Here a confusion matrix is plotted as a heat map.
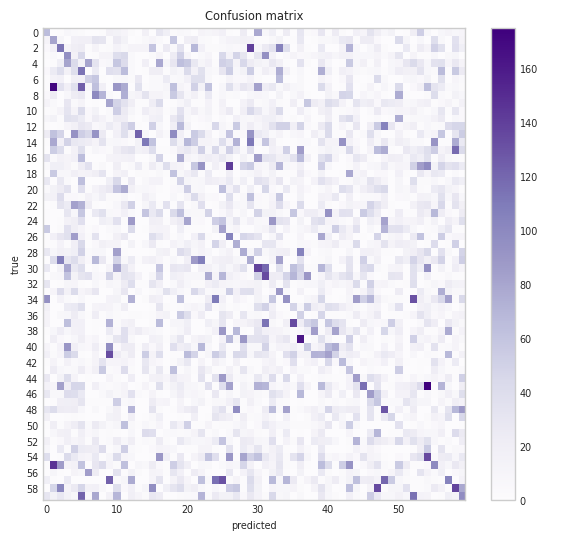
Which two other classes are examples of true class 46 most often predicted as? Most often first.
36, 47
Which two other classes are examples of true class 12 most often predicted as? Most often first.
48, 19
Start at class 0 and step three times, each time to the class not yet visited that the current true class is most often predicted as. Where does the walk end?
37
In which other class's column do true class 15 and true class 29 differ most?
58
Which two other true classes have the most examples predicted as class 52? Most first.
34, 59
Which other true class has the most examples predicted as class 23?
31
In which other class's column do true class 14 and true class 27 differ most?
29
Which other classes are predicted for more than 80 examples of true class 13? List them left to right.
4, 7, 18, 29
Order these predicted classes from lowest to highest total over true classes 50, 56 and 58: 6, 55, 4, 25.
25, 55, 4, 6
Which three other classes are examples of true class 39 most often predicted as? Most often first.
36, 28, 26
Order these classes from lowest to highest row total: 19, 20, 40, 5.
19, 20, 40, 5
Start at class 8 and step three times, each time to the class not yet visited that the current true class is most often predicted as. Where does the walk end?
18
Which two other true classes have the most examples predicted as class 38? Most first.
41, 37
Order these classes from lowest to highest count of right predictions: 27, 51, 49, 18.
51, 49, 18, 27
